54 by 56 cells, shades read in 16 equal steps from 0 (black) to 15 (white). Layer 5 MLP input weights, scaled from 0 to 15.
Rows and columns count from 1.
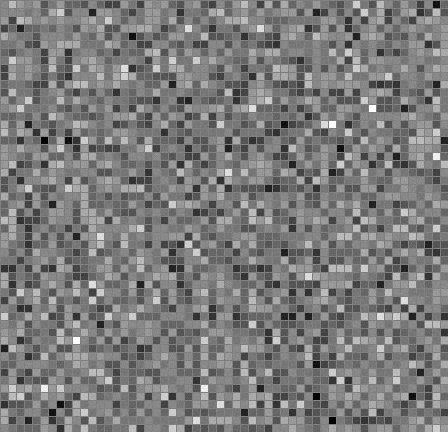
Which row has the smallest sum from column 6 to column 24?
44
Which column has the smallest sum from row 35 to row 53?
40
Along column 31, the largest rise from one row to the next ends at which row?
46
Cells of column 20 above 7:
31
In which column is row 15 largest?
7
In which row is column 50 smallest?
20
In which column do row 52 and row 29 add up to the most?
18
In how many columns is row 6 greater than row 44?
20
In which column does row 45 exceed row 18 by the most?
6
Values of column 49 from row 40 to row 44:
10 7 8 11 7
